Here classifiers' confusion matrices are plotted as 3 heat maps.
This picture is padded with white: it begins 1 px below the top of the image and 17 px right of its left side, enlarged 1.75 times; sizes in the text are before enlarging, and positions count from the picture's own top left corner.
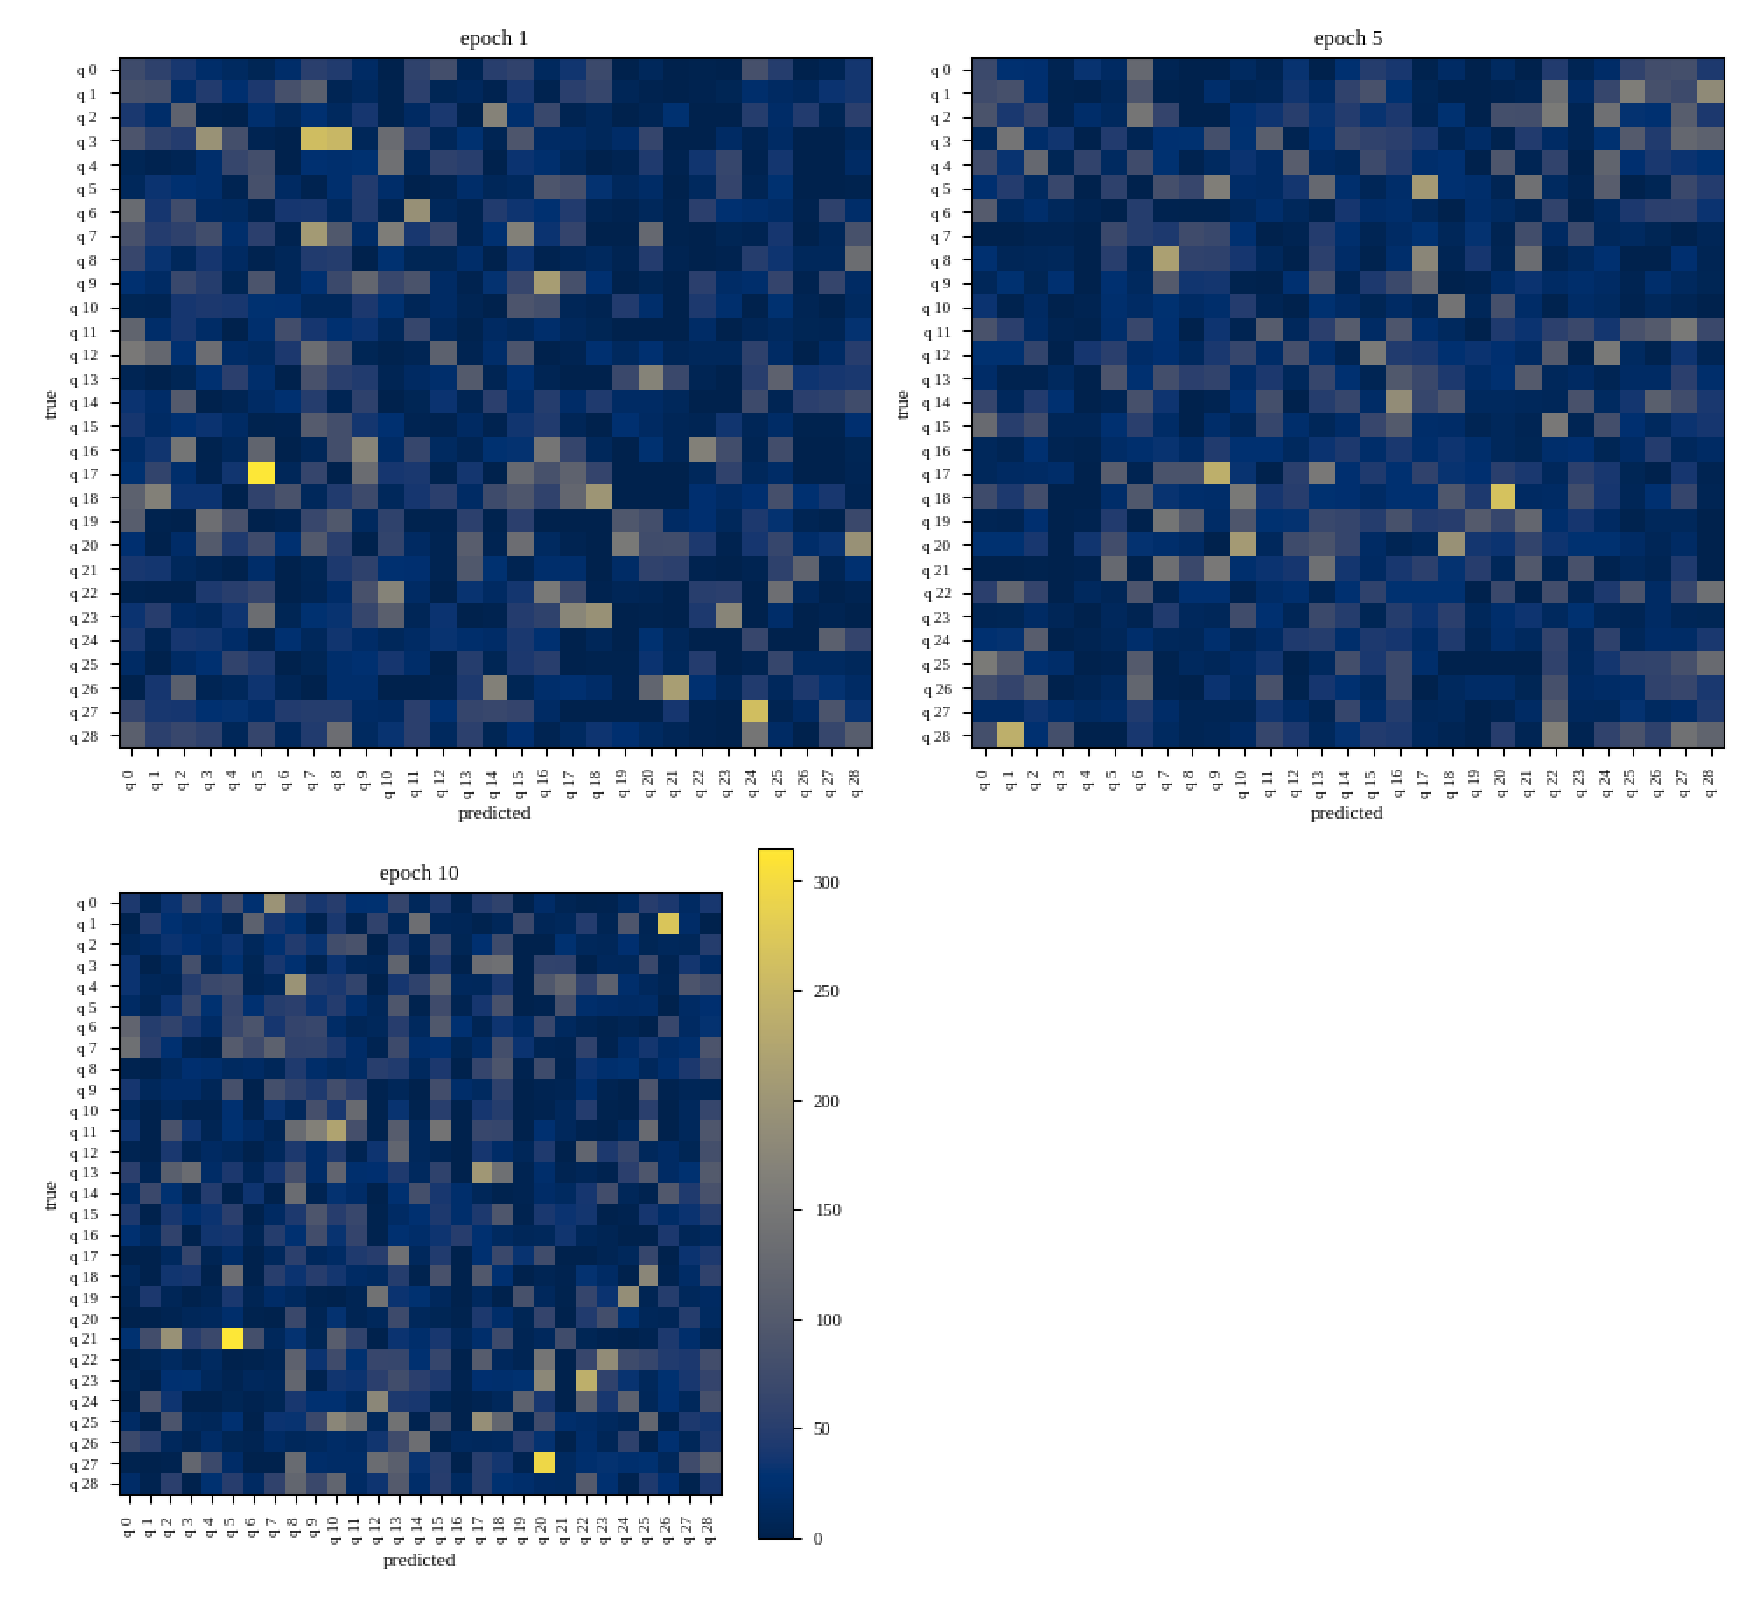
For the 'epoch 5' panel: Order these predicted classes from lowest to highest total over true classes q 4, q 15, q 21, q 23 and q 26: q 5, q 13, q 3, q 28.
q 3, q 28, q 5, q 13
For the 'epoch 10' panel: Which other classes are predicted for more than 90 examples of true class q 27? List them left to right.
q 3, q 8, q 12, q 13, q 20, q 28
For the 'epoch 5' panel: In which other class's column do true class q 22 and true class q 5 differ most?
q 17
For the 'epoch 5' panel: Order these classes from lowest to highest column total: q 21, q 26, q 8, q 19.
q 19, q 8, q 26, q 21
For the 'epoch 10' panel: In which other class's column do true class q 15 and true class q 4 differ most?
q 8
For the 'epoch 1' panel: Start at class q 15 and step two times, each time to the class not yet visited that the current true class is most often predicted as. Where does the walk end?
q 10
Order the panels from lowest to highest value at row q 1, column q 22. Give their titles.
epoch 1, epoch 10, epoch 5
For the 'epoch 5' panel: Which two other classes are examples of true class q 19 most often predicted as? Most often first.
q 7, q 21
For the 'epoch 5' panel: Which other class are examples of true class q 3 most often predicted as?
q 1
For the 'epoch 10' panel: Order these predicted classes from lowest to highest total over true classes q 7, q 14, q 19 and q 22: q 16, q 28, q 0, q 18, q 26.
q 16, q 18, q 0, q 26, q 28
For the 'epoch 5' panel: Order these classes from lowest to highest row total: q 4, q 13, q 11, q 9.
q 9, q 13, q 4, q 11
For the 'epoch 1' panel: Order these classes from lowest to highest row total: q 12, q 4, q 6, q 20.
q 4, q 6, q 12, q 20
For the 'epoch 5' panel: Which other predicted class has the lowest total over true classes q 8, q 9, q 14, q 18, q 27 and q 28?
q 4
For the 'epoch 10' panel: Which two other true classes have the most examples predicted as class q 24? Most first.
q 19, q 1
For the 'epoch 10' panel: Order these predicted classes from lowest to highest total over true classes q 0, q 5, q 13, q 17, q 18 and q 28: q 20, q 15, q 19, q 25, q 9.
q 19, q 20, q 9, q 15, q 25
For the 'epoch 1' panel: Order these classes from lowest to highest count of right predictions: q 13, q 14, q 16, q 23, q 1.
q 14, q 1, q 13, q 16, q 23
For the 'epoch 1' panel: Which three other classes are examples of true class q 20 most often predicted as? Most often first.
q 28, q 19, q 15
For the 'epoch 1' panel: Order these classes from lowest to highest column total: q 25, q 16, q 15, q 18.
q 18, q 25, q 16, q 15
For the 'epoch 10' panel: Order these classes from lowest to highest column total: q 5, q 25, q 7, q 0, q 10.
q 0, q 7, q 25, q 5, q 10
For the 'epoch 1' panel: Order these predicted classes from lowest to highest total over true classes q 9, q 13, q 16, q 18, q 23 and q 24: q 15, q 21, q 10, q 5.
q 21, q 10, q 15, q 5
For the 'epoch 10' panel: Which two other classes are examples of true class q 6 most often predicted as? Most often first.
q 0, q 15
